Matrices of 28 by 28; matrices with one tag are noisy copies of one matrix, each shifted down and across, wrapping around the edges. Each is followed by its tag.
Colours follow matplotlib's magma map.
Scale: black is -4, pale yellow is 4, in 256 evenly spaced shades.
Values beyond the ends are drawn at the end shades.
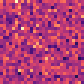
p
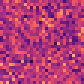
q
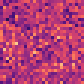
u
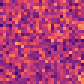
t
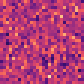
t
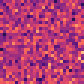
p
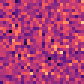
t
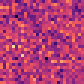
u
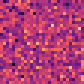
p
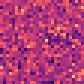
t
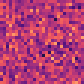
t
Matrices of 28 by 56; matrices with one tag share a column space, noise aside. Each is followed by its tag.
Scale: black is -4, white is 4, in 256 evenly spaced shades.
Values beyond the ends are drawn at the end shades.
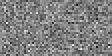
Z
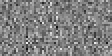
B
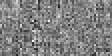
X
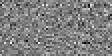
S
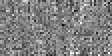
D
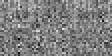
X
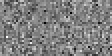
B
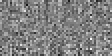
D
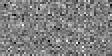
S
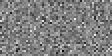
Z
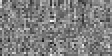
X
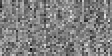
X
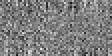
D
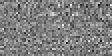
S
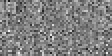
D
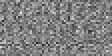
Z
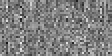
X
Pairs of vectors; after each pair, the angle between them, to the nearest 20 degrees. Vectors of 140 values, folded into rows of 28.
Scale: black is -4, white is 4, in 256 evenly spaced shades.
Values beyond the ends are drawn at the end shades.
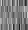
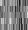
60 degrees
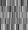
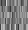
20 degrees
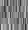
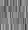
20 degrees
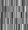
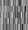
160 degrees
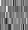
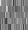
20 degrees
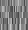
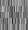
20 degrees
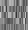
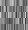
20 degrees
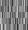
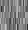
40 degrees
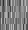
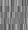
120 degrees
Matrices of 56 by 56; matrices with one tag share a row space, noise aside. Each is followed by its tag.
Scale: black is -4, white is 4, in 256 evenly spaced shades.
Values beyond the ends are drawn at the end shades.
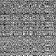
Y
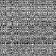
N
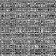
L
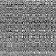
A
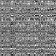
L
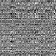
L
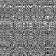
Y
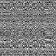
Y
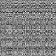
A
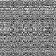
Y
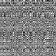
Y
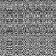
A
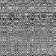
N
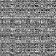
L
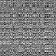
Y
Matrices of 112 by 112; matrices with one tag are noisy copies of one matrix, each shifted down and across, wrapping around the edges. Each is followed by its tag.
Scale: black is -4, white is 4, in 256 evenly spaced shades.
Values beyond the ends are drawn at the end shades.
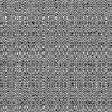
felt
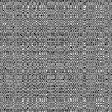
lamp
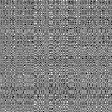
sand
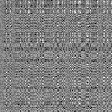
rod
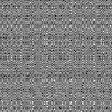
felt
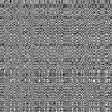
rod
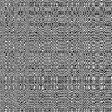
rod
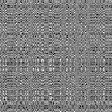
rod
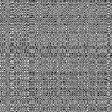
sand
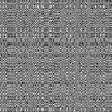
rod
